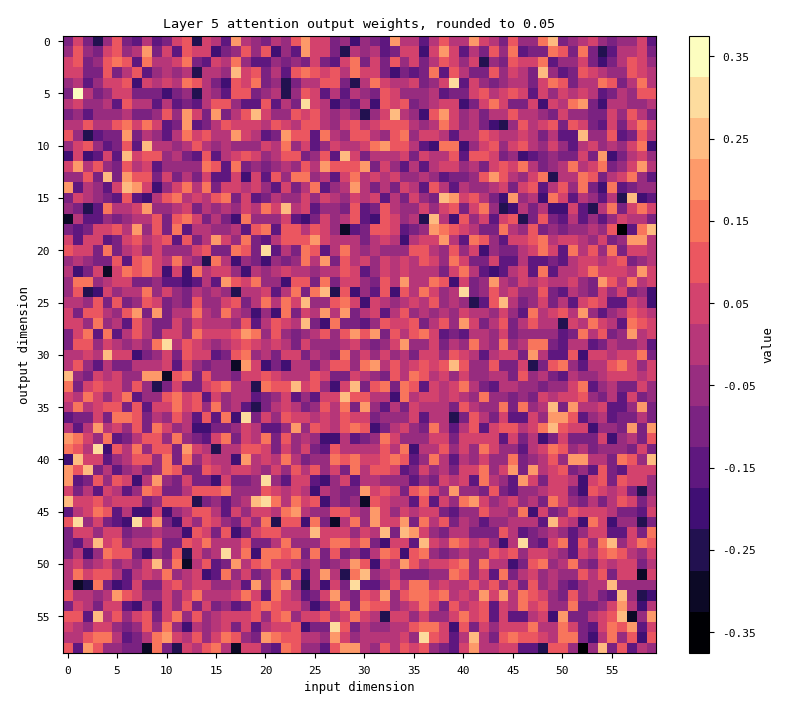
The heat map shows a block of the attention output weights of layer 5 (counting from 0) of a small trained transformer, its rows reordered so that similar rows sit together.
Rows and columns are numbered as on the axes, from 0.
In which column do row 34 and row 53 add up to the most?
42
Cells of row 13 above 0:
25
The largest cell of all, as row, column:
5, 1
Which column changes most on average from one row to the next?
20
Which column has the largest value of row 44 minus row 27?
19
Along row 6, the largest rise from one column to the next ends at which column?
24
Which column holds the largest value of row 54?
56
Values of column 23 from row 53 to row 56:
0 0.05 -0.05 0.1
